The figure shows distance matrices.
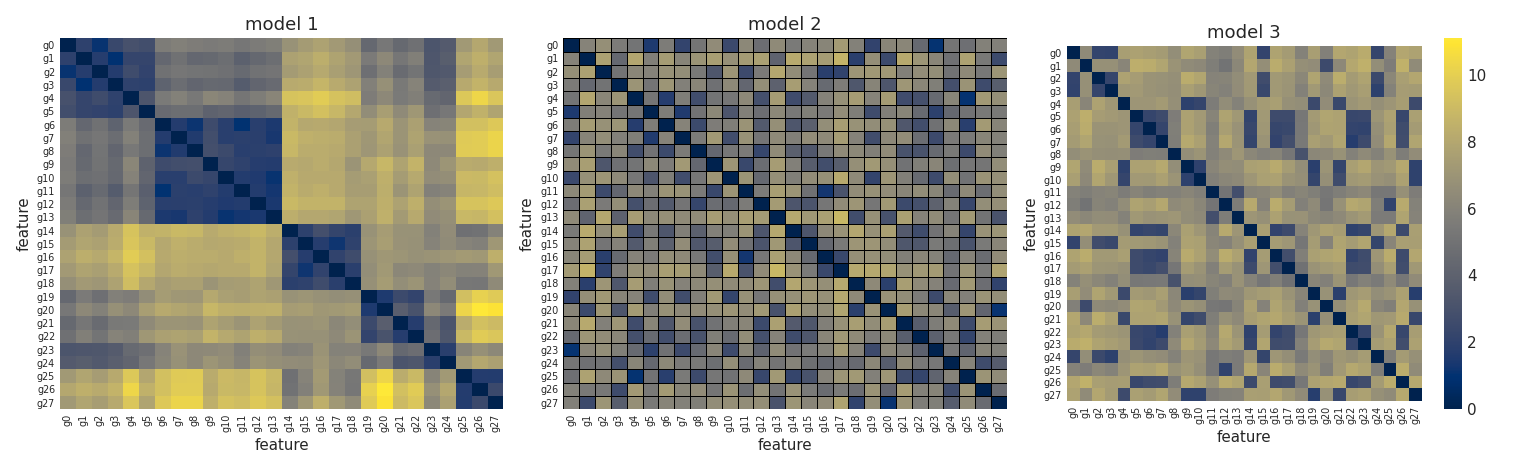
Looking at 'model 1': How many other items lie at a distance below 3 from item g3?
5
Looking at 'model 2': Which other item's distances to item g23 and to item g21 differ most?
g0
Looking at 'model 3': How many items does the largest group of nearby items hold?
9
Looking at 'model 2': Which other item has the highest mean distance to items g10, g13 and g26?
g17
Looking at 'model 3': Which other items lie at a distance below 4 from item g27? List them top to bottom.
g4, g9, g10, g19, g21
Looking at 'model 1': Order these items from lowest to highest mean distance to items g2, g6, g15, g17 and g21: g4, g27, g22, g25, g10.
g22, g10, g4, g25, g27
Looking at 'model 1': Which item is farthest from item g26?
g20
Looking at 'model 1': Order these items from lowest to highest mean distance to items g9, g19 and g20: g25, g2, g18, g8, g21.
g21, g2, g8, g18, g25
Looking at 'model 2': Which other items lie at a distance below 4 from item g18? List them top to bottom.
g1, g3, g13, g20, g27
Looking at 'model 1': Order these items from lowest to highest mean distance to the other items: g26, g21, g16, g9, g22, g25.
g9, g21, g22, g16, g25, g26
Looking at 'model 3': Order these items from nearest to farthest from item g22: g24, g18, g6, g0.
g6, g18, g24, g0
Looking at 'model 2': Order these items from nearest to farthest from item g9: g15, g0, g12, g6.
g15, g12, g6, g0
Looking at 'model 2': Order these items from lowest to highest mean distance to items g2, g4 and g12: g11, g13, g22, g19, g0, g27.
g22, g11, g0, g19, g27, g13
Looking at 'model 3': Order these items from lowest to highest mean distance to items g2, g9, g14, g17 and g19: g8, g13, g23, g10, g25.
g10, g23, g8, g13, g25
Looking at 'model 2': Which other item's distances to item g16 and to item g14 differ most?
g11
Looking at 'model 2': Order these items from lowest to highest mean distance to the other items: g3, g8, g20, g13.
g8, g3, g20, g13
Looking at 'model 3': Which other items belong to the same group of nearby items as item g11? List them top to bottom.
g13
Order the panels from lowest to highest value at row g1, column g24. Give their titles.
model 1, model 2, model 3
